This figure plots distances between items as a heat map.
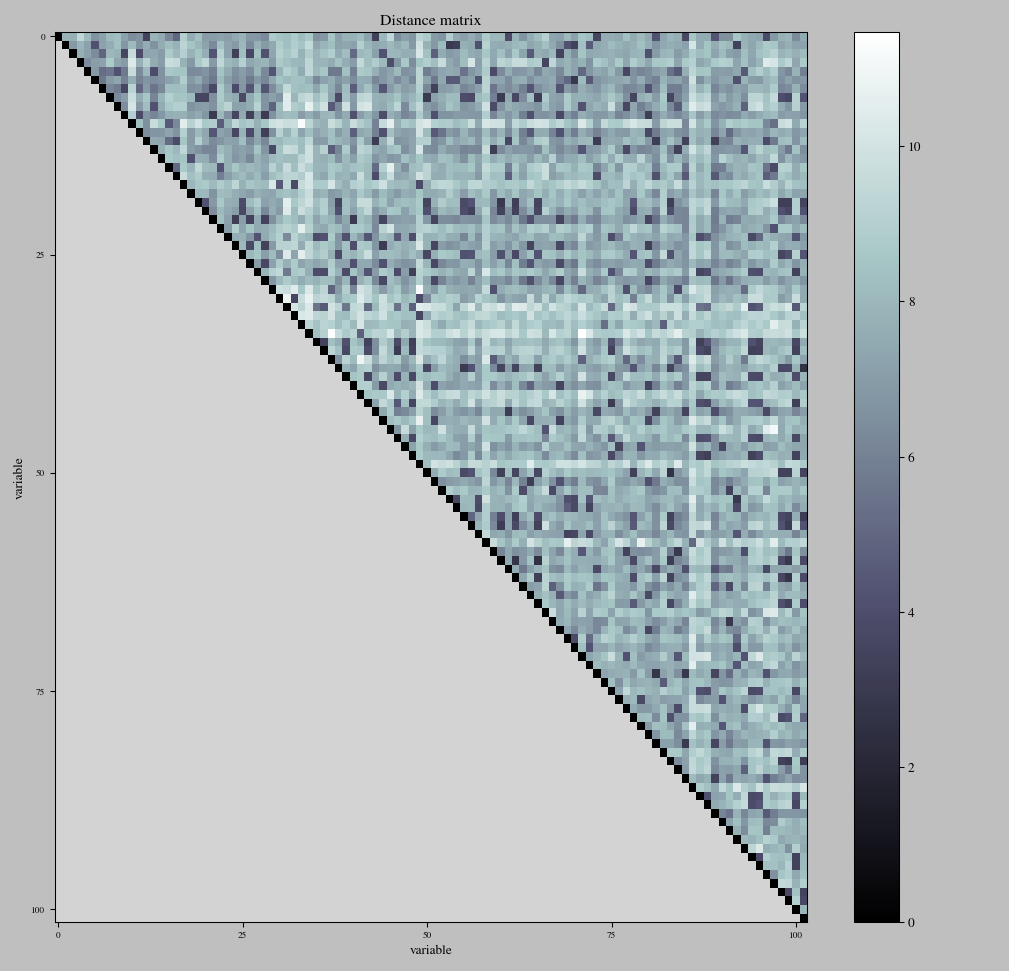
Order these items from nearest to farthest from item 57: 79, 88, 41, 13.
13, 79, 88, 41
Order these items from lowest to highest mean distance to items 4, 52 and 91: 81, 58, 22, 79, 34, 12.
81, 12, 79, 22, 58, 34
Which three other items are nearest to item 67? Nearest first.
91, 52, 63
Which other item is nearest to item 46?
36
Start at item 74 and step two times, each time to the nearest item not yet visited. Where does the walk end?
33
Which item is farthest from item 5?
86
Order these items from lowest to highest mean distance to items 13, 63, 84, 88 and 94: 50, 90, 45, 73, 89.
89, 73, 90, 50, 45
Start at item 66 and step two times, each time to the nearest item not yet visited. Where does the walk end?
45
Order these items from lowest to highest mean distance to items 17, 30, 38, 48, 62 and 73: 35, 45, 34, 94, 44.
35, 94, 45, 44, 34
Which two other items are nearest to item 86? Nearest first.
58, 89
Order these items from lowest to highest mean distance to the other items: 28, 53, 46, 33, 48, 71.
28, 48, 46, 53, 71, 33
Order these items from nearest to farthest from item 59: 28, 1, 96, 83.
83, 28, 1, 96
